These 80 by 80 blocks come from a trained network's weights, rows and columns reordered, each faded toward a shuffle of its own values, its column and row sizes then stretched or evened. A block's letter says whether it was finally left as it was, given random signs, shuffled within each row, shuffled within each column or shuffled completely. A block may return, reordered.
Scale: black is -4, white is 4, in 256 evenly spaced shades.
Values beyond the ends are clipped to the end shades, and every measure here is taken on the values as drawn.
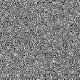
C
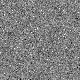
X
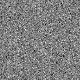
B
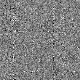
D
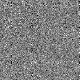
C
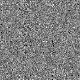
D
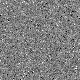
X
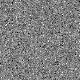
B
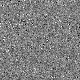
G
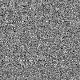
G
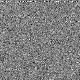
G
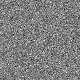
X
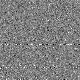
G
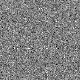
D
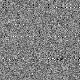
C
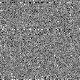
C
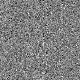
B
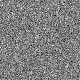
X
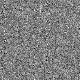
B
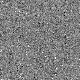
B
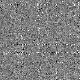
C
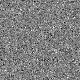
G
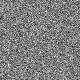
X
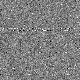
G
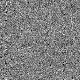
B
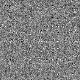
D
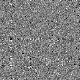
C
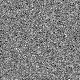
X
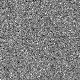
X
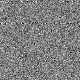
G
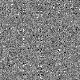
C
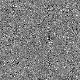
D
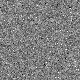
X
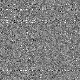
C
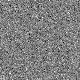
X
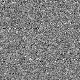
G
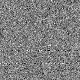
G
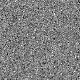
B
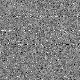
G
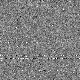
G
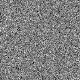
B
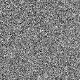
B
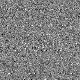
G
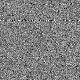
G
